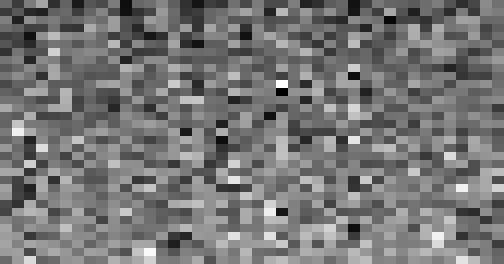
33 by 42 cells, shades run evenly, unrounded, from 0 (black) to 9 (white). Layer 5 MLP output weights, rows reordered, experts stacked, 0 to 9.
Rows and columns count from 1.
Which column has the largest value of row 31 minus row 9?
37
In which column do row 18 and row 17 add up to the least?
26
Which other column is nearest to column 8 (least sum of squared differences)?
9
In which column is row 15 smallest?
23
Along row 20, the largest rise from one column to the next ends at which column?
38
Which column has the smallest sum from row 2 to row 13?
17
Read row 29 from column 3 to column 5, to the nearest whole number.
5 5 5
